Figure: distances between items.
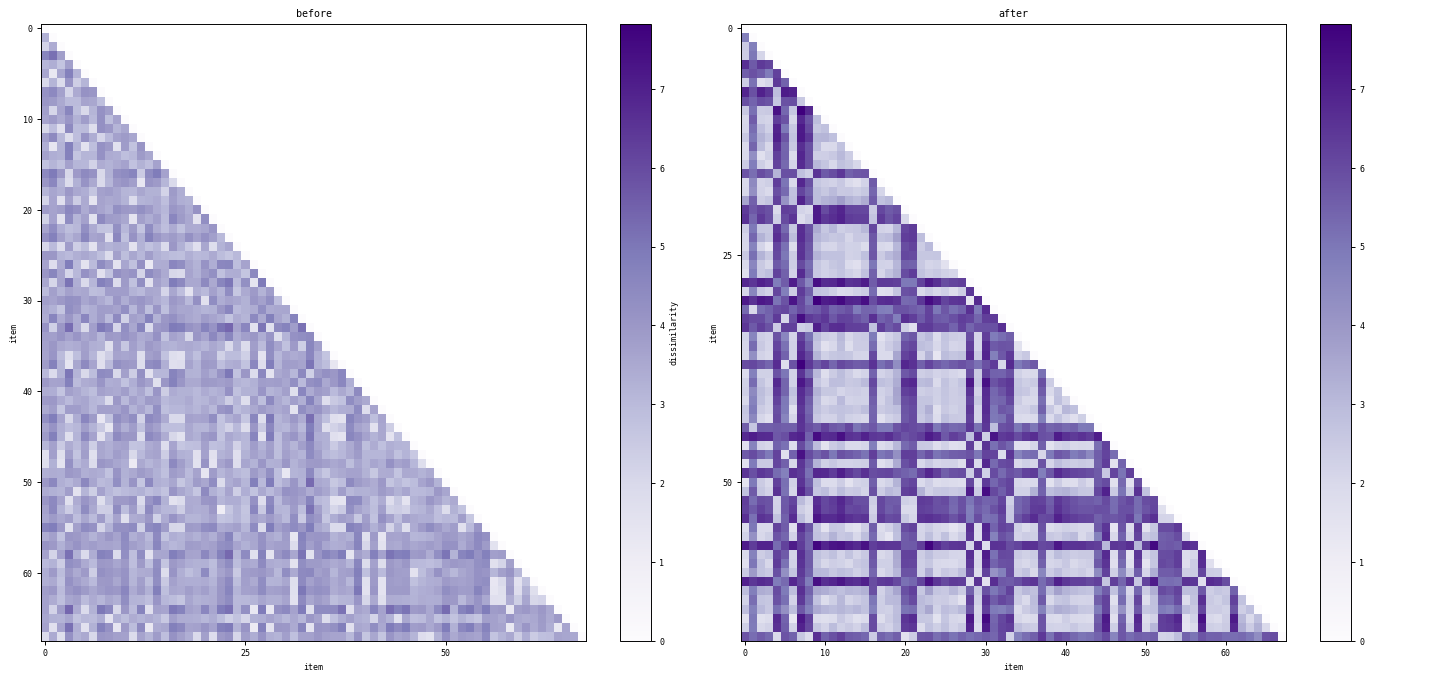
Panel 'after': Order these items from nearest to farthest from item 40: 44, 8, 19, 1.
19, 1, 44, 8
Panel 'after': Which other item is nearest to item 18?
56
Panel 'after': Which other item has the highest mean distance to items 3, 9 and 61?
7
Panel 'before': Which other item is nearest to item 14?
39
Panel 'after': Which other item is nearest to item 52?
53
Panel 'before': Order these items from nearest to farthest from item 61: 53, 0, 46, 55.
46, 0, 53, 55
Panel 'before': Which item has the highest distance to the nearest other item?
32
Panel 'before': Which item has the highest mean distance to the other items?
33
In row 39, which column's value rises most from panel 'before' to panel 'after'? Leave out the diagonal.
54
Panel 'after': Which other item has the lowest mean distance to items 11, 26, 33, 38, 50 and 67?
46
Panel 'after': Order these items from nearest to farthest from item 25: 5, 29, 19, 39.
29, 39, 19, 5
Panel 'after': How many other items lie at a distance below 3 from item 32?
3
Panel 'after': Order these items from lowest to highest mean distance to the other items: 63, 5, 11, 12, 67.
63, 11, 12, 67, 5
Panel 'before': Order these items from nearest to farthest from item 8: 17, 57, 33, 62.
17, 57, 62, 33
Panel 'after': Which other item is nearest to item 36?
24
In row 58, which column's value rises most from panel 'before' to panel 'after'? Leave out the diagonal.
28
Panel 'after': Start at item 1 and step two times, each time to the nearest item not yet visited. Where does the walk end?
44
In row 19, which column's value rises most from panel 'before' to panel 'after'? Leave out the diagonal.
21
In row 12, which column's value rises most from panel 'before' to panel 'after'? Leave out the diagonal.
45
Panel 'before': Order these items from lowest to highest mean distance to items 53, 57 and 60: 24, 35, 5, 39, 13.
24, 35, 13, 5, 39
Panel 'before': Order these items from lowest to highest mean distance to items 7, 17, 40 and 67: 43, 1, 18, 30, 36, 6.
36, 43, 6, 18, 30, 1
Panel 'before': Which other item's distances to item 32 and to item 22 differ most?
53
